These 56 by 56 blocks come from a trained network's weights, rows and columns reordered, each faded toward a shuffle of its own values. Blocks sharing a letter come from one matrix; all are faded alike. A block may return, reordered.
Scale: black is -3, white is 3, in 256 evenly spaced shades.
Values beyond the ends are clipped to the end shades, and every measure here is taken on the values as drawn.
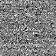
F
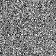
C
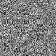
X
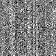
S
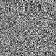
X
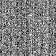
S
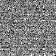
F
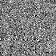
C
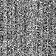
S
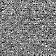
F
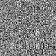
X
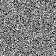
C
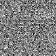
F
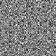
X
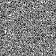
C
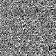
F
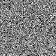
C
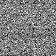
F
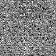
F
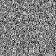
X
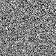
C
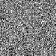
X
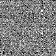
F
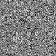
X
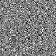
X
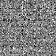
F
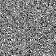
C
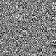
X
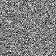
X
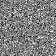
C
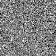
C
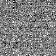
F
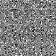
F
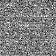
F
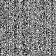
S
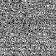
F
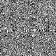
C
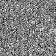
C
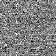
F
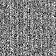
S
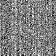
S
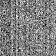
S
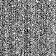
S
